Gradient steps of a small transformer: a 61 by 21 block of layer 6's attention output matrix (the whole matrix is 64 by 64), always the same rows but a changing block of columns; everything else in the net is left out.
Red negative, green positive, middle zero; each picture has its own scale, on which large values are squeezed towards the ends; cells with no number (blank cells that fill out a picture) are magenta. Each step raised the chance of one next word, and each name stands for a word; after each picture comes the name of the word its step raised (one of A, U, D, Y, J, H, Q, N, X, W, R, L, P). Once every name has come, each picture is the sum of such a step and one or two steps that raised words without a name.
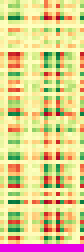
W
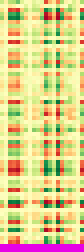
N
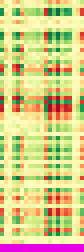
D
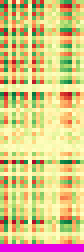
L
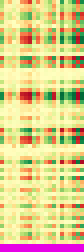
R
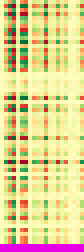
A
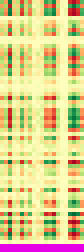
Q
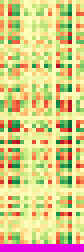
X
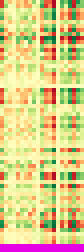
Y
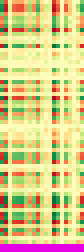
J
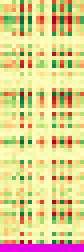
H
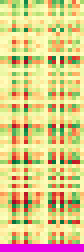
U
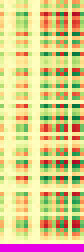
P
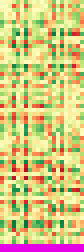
P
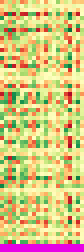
R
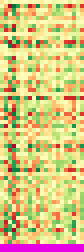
J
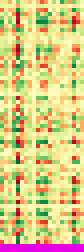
H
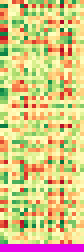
Y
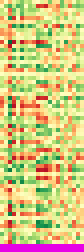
X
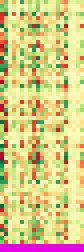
X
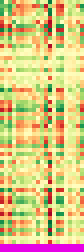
J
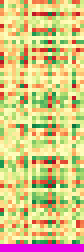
U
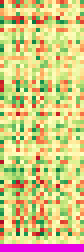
N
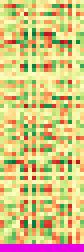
A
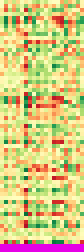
H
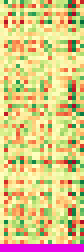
A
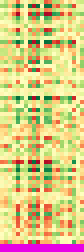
A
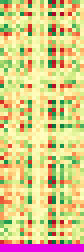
L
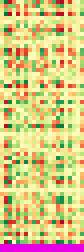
L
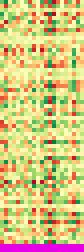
W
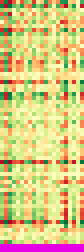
L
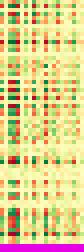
A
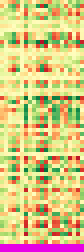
D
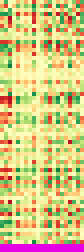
H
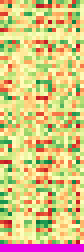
U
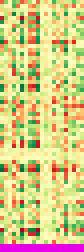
N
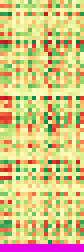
P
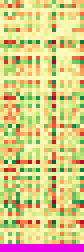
U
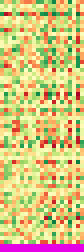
R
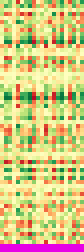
R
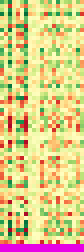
Q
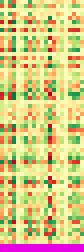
R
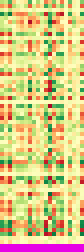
P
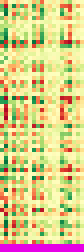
D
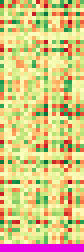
A
